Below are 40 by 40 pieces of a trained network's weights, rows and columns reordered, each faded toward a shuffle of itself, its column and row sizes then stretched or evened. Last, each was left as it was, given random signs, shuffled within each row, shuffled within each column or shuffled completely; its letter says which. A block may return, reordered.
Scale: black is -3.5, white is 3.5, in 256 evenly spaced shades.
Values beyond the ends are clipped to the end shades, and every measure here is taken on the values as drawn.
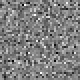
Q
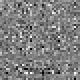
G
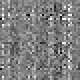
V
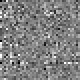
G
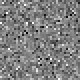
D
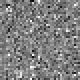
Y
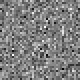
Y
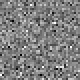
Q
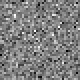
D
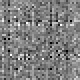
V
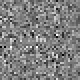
G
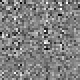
G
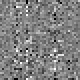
G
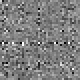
G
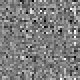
G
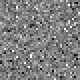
D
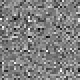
V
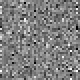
Y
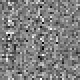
Y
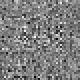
G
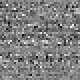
Q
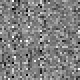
Y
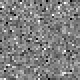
D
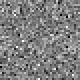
D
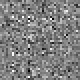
G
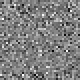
Q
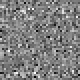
Q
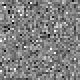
D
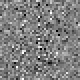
Y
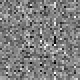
Y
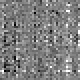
V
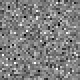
D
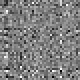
V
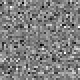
Q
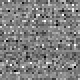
Q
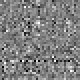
V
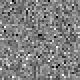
D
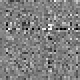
V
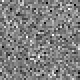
D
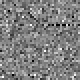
Q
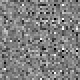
V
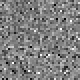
Q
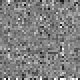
G
